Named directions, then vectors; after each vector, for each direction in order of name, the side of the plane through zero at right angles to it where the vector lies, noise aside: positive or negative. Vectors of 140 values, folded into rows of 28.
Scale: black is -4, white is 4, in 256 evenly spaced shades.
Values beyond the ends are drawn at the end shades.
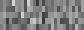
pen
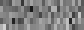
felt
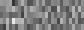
negative, negative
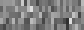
negative, positive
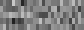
positive, positive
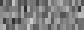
positive, positive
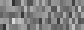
negative, negative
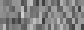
positive, positive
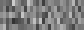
positive, positive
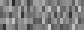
negative, negative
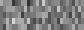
negative, negative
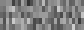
negative, negative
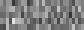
negative, negative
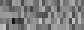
positive, positive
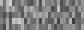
negative, negative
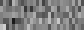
positive, positive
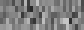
positive, negative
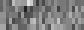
positive, positive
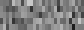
positive, positive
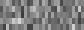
negative, negative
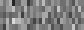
negative, negative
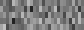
positive, positive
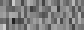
positive, positive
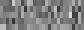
positive, positive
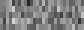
negative, negative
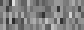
positive, positive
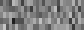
positive, positive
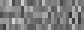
negative, negative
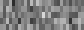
positive, negative
